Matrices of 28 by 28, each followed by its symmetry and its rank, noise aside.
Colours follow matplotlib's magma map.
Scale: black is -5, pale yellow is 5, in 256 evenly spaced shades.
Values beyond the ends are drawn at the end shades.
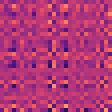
no symmetry, rank two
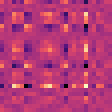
symmetric, rank one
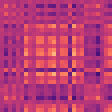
symmetric, rank one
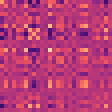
symmetric, rank two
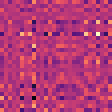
antisymmetric, rank two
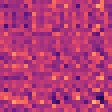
no symmetry, rank three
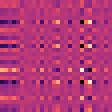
no symmetry, rank one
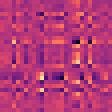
antisymmetric, rank two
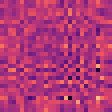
symmetric, rank three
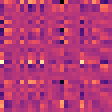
antisymmetric, rank two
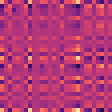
no symmetry, rank one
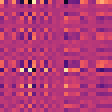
no symmetry, rank one
